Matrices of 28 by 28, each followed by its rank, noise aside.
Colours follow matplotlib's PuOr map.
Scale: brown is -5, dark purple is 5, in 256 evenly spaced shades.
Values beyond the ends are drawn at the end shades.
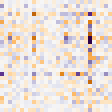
three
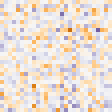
six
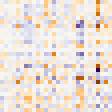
three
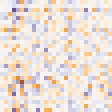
five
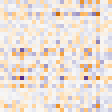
two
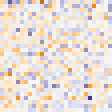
six
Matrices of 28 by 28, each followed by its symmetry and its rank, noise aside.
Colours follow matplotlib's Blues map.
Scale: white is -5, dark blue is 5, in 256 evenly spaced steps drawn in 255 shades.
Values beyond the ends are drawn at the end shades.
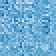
no symmetry, rank six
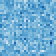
antisymmetric, rank six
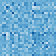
symmetric, rank four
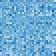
no symmetry, rank six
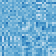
symmetric, rank four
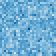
symmetric, rank six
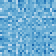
no symmetry, rank four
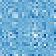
symmetric, rank four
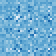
symmetric, rank four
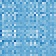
no symmetry, rank three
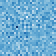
antisymmetric, rank six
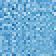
antisymmetric, rank four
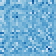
symmetric, rank four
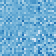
no symmetry, rank four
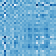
symmetric, rank three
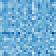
antisymmetric, rank four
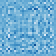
antisymmetric, rank four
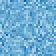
no symmetry, rank six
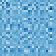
no symmetry, rank three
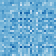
no symmetry, rank three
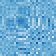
symmetric, rank three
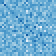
symmetric, rank six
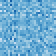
antisymmetric, rank six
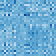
no symmetry, rank four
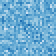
symmetric, rank six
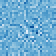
antisymmetric, rank six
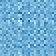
no symmetry, rank three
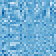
antisymmetric, rank four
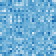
no symmetry, rank three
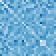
symmetric, rank four
